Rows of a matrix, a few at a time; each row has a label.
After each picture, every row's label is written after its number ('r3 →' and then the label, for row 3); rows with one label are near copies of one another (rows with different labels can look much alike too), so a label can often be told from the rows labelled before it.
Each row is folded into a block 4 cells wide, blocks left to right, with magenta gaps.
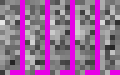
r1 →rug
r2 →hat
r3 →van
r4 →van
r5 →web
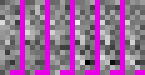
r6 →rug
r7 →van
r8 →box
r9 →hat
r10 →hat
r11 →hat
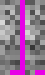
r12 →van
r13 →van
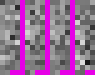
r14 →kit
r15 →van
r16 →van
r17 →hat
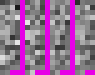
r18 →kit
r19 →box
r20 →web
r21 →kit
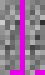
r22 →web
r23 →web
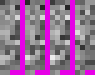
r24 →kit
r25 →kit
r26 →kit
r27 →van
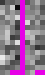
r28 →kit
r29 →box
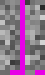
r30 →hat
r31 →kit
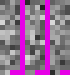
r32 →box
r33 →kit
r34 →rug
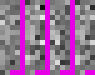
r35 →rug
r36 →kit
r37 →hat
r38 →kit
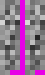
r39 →web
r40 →web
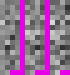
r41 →web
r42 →box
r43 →box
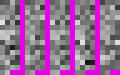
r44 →box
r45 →kit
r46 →box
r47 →hat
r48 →kit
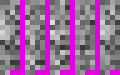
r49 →van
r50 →hat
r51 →box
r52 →web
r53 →van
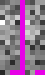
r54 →rug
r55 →van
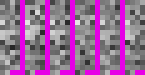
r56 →box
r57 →van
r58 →box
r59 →rug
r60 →box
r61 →van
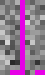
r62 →hat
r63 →rug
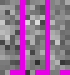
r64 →van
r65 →rug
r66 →hat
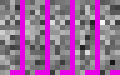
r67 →box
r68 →van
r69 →rug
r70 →web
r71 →rug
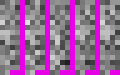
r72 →box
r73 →box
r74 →hat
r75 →van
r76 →van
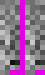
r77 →hat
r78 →hat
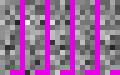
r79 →web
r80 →rug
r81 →box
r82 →hat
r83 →box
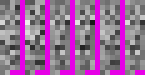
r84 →box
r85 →van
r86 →web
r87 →web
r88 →van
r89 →web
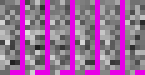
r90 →hat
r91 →box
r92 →box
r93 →hat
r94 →hat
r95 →web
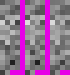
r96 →rug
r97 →rug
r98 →rug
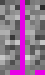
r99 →kit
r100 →kit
